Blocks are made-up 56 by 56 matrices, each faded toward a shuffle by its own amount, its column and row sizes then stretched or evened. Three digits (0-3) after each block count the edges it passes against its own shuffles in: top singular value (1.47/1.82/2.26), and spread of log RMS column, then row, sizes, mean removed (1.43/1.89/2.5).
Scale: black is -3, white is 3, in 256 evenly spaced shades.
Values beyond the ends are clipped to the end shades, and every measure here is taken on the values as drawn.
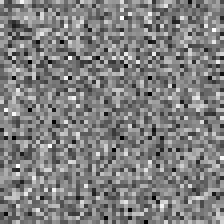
1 0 0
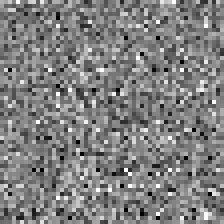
0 0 2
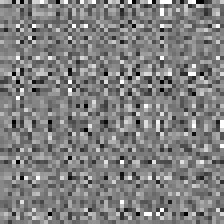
3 2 3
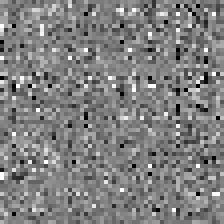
0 2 2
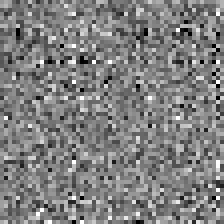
2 2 2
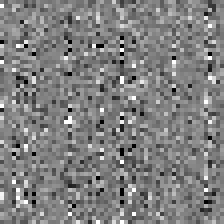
1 3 0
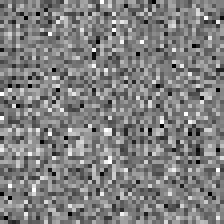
2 0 0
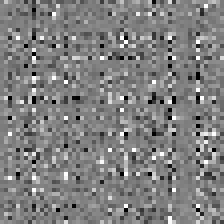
2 3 3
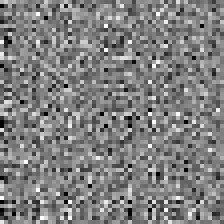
2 2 1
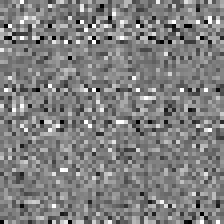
2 0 3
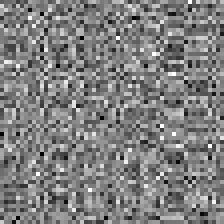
3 0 0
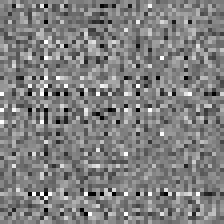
2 2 3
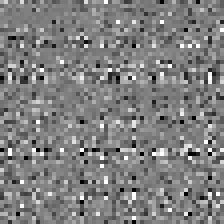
2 2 3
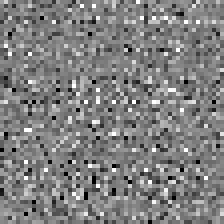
1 1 2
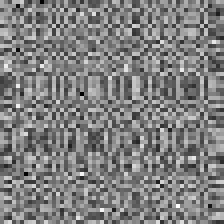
3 0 0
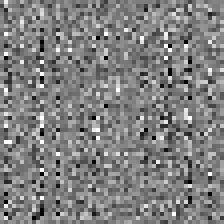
0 3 1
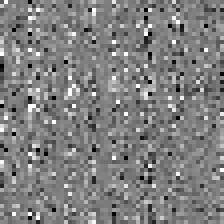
0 3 0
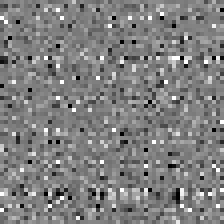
2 1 2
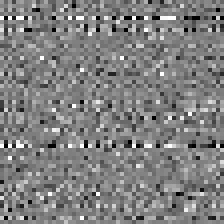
3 0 3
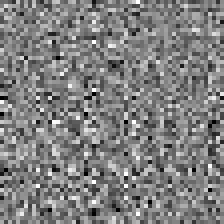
2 2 1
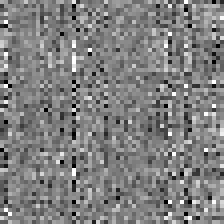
3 3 0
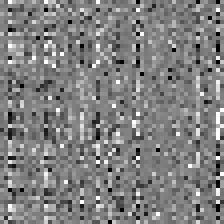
3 3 0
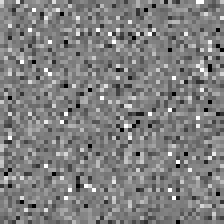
0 0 0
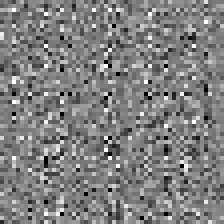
2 3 1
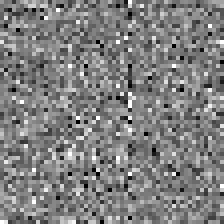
1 2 0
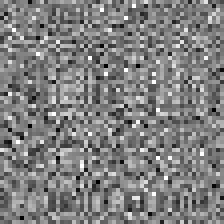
3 0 0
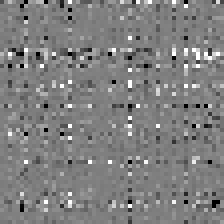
1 3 3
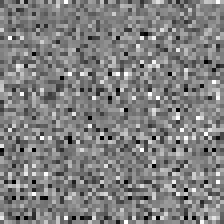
1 1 2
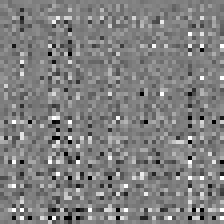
1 3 3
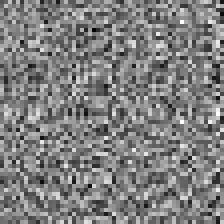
3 2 1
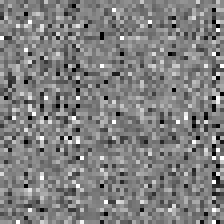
1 3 1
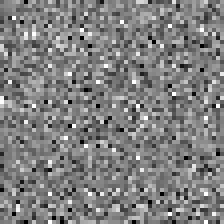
0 1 1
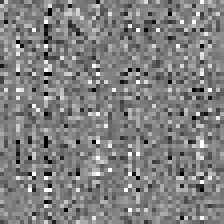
2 3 2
